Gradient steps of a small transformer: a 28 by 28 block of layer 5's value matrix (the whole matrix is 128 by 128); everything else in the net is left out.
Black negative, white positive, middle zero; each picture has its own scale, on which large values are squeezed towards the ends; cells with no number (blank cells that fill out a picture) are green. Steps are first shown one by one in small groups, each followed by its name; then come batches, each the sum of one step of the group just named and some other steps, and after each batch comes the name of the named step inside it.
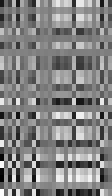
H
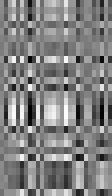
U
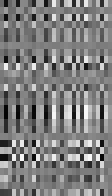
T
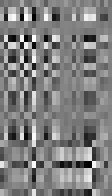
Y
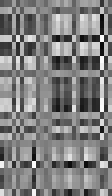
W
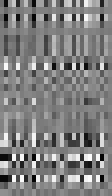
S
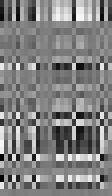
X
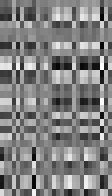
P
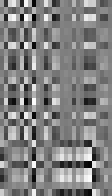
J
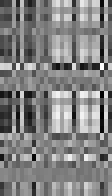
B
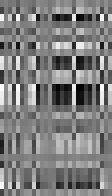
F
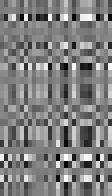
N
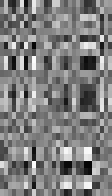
W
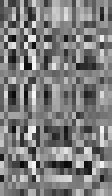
X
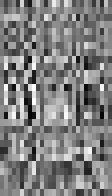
U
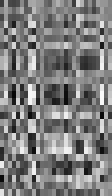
H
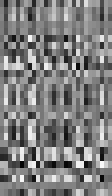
S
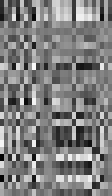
X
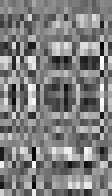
W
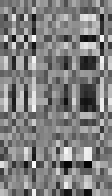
W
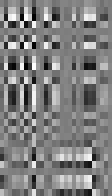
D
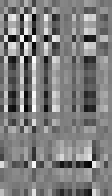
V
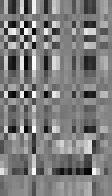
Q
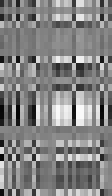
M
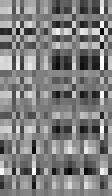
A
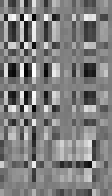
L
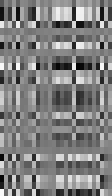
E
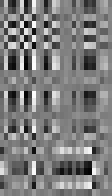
Q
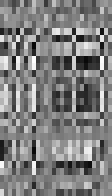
A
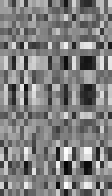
A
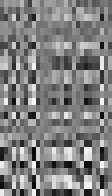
E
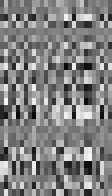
M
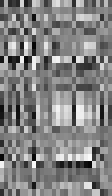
M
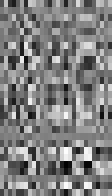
M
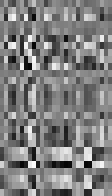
D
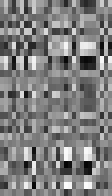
Q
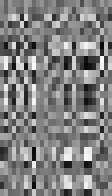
D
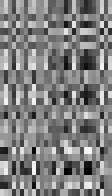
A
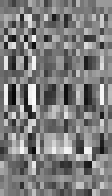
V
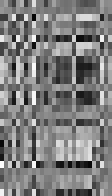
L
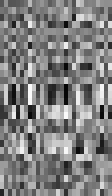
M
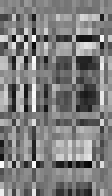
V
